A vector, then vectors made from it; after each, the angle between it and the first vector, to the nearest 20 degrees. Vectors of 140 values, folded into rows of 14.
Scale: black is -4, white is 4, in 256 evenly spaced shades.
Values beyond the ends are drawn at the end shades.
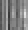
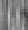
140 degrees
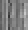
20 degrees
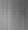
120 degrees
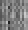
40 degrees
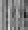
160 degrees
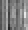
20 degrees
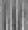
100 degrees
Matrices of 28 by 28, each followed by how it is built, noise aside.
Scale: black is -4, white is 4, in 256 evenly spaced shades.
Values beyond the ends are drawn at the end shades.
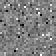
sparse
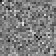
diagonal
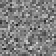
noise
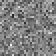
noise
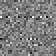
uneven rows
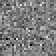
uneven rows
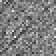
Hankel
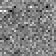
uneven rows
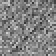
Hankel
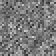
Hankel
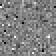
sparse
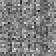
blocks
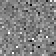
sparse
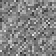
Hankel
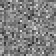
repeating rows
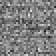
blocks
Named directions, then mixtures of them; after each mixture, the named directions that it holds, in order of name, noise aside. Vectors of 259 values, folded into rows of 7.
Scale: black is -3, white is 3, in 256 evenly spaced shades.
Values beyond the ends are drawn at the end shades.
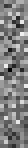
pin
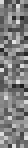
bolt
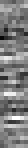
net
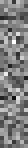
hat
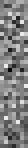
pin.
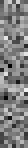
bolt, hat.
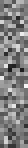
hat, pin.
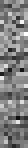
net, pin.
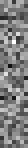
hat.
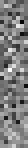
pin.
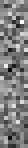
pin.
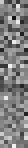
bolt, pin.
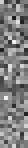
bolt, pin.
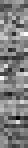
net, pin.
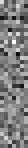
bolt, hat.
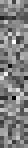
hat.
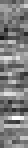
net.
